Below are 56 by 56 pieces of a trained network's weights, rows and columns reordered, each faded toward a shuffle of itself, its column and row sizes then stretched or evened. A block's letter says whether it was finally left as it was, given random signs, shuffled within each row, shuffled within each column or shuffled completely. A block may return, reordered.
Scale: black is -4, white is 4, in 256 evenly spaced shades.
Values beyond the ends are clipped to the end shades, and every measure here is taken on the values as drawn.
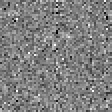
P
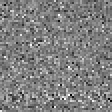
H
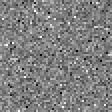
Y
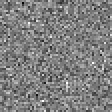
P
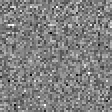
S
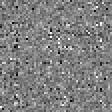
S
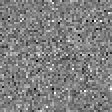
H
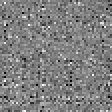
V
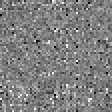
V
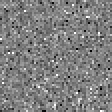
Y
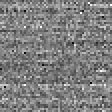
V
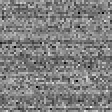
H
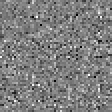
S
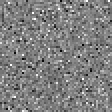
Y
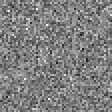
Y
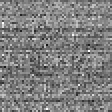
V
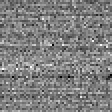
H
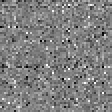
V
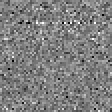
H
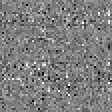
S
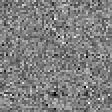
S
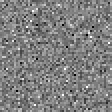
Y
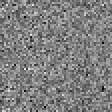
S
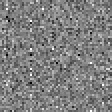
P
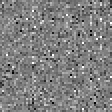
P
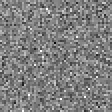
P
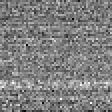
H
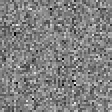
S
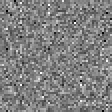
P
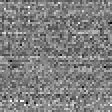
H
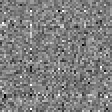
S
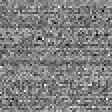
H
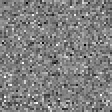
H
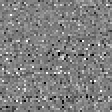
H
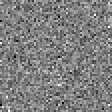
P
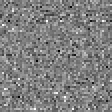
H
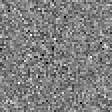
Y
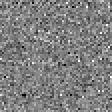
H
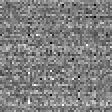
V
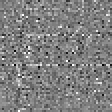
V
